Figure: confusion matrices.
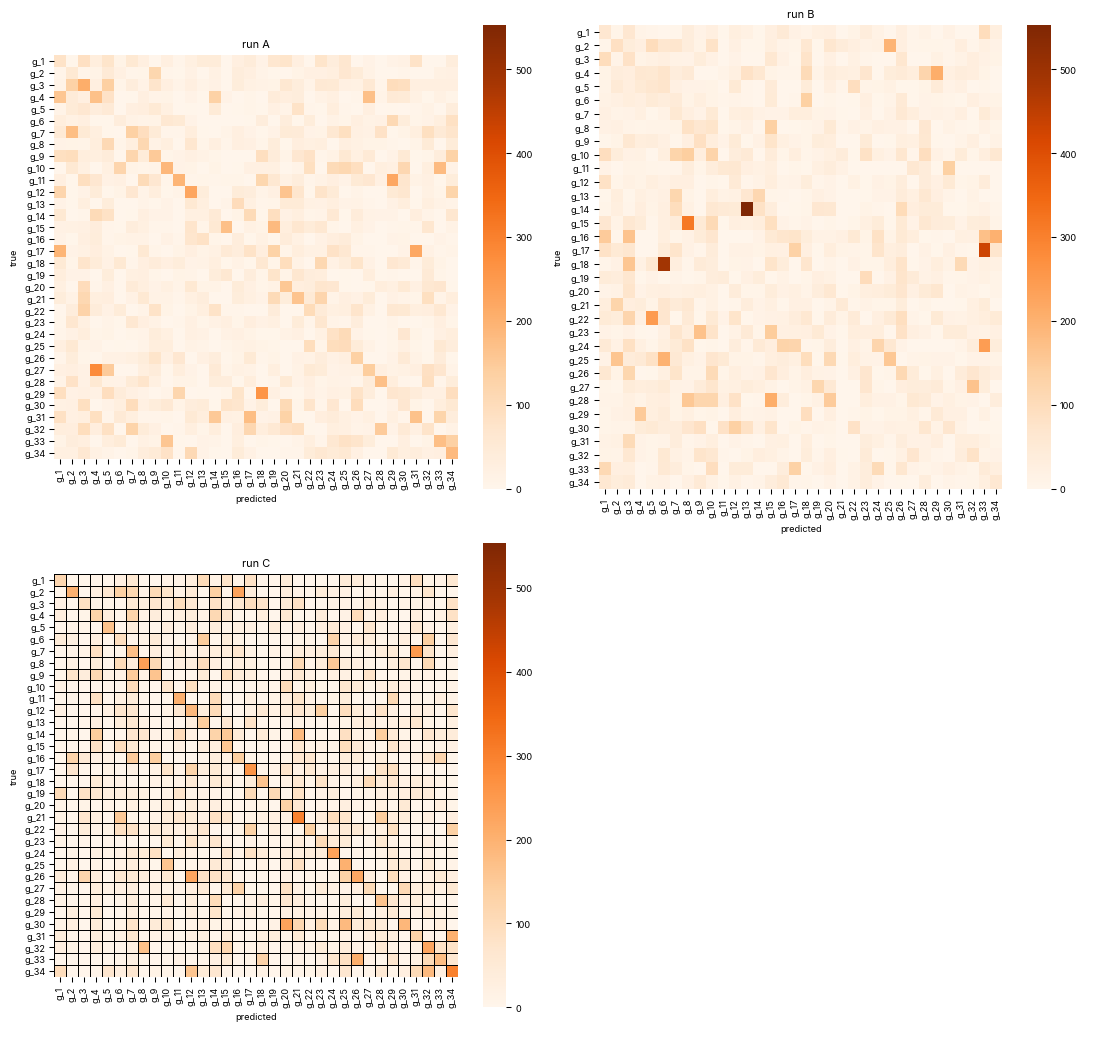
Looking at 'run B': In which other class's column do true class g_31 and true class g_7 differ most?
g_3
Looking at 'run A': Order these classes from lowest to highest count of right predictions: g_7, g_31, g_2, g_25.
g_2, g_25, g_7, g_31
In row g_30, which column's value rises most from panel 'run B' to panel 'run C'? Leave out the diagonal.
g_20
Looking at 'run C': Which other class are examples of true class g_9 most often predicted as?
g_7
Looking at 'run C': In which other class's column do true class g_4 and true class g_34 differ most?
g_32
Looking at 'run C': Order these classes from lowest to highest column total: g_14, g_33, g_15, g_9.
g_33, g_9, g_15, g_14
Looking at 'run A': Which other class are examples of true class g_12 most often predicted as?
g_20
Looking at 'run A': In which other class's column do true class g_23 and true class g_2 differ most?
g_9
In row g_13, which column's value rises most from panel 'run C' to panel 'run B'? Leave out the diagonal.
g_14
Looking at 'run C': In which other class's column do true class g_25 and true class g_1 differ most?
g_10
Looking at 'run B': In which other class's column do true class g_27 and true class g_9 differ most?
g_32
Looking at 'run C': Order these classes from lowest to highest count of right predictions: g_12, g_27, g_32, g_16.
g_27, g_16, g_12, g_32
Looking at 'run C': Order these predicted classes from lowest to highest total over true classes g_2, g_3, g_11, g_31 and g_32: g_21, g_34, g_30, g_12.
g_30, g_12, g_21, g_34
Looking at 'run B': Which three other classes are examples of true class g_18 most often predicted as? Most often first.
g_6, g_3, g_31
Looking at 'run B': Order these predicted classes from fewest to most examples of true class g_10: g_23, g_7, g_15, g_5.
g_5, g_15, g_23, g_7
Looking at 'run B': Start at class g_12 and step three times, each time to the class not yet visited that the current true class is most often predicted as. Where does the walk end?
g_17
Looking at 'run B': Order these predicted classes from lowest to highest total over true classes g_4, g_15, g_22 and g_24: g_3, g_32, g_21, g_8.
g_21, g_32, g_3, g_8
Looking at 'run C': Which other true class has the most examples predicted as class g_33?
g_16
